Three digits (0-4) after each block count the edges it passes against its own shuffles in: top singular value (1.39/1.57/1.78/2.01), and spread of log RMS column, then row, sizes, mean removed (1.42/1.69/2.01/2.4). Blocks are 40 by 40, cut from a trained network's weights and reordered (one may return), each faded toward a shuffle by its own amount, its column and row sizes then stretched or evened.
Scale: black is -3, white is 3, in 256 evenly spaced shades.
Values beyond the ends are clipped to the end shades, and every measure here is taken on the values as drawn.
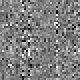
0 4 1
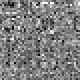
2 3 3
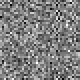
3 0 1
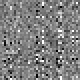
2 4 2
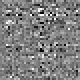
2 3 4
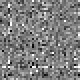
1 3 0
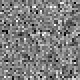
0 0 2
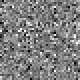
1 2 0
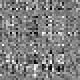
4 3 4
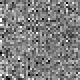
1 3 1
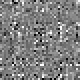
1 3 3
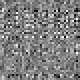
4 1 4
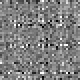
1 1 4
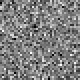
0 0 0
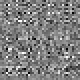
4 2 4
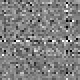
2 1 3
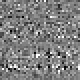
0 1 4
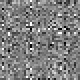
3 4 1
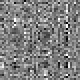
4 3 1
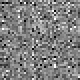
2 3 1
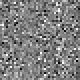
0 3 0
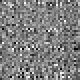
2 0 3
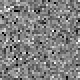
0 1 1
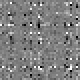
1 4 3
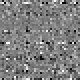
1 2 4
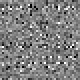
0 3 3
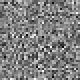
3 0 2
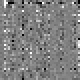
1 4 2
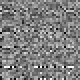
4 0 3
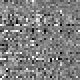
1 3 4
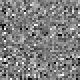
0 1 3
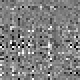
1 4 4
